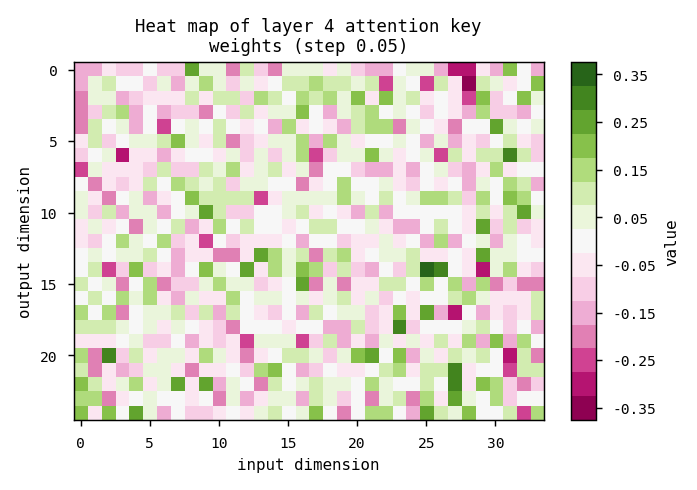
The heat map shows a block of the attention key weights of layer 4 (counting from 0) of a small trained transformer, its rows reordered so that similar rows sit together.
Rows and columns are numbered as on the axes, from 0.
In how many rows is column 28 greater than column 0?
7
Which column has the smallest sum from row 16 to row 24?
31
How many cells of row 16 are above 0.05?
8
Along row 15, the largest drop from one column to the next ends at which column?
17
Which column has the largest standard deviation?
27
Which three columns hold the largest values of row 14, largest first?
25, 26, 12
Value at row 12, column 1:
-0.1
